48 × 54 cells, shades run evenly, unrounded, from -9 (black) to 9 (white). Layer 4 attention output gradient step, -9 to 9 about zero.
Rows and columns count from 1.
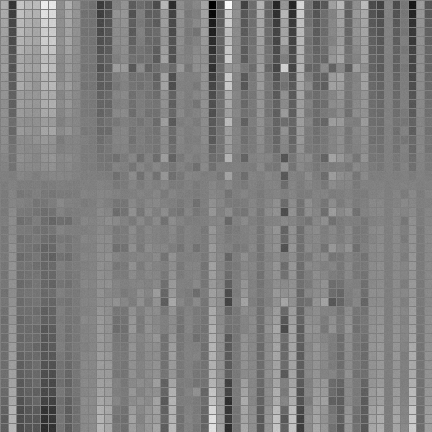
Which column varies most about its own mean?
27
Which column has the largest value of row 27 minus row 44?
29
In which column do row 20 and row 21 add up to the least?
36
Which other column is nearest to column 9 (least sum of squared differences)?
33
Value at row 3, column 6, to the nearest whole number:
6
